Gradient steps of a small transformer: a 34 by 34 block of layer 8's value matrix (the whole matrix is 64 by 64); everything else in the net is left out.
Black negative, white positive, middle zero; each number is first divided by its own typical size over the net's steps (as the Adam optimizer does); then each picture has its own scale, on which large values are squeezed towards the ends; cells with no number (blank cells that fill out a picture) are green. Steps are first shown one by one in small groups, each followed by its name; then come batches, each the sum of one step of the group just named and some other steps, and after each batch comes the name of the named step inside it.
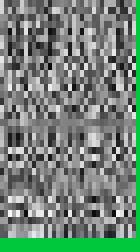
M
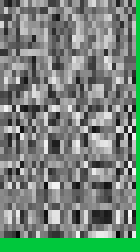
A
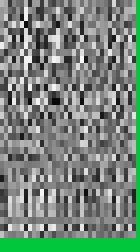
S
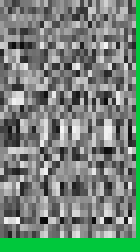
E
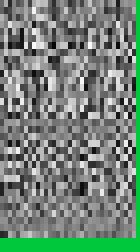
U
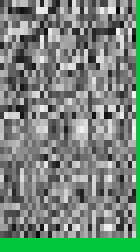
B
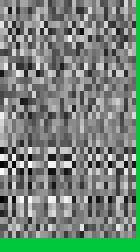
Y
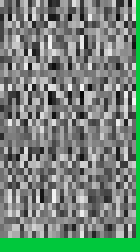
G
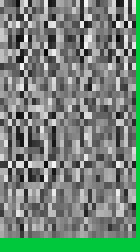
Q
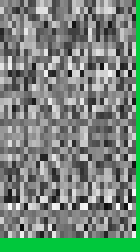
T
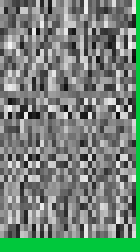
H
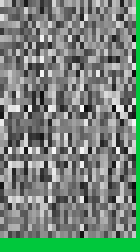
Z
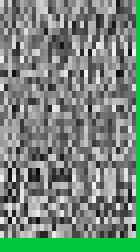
T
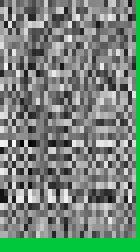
Y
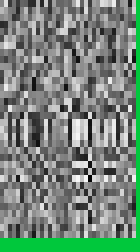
H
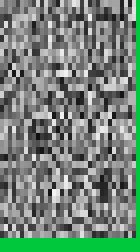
G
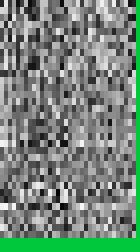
T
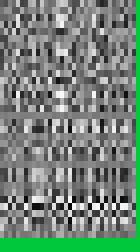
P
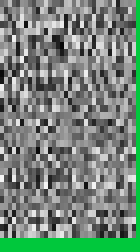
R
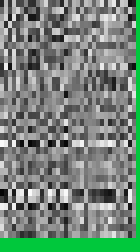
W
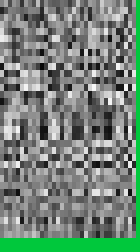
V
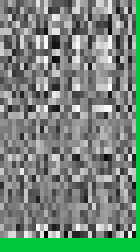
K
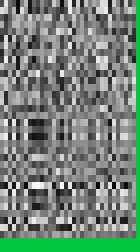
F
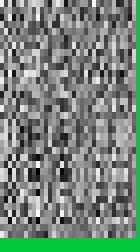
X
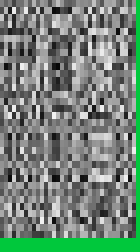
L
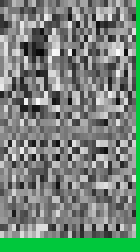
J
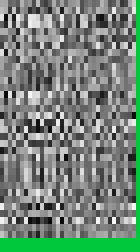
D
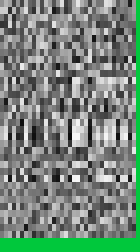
L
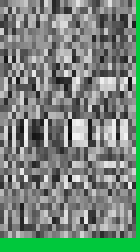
L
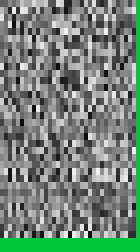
L
